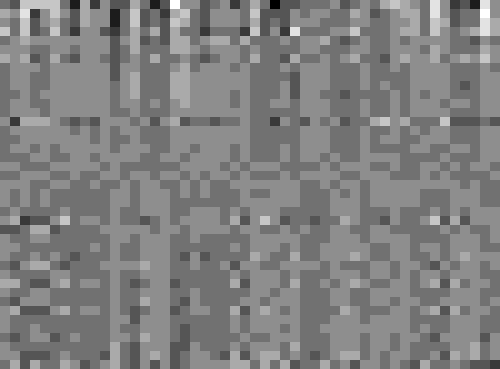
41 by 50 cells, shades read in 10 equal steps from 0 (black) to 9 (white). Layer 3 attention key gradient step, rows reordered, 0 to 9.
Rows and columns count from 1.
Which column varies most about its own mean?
49
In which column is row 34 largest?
15
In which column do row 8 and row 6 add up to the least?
12
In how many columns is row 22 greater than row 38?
9
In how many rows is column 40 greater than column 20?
15
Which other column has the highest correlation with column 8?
21
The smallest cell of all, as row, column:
1, 28
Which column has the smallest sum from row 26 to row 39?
19
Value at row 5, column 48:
3
